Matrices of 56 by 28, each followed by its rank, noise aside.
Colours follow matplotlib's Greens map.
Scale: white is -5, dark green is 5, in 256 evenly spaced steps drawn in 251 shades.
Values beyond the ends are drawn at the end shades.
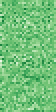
eight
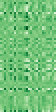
two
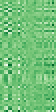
two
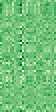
three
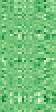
three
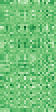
three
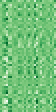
two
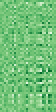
three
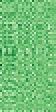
four
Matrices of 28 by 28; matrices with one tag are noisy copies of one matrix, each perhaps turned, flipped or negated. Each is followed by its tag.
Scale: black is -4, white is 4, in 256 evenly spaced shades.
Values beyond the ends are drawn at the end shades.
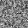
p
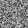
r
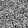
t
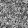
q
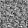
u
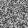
t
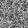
t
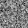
r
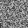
u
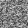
u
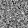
r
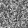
r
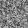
p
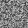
u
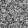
p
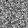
r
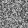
r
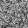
q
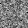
r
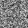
r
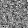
u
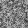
q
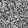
t
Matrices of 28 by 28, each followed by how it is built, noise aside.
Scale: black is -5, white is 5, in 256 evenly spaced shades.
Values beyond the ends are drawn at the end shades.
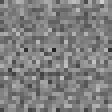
repeating columns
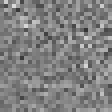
upper triangular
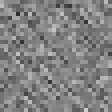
Toeplitz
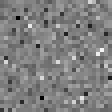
sparse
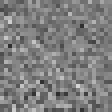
lower triangular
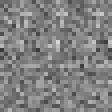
repeating columns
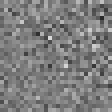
upper triangular
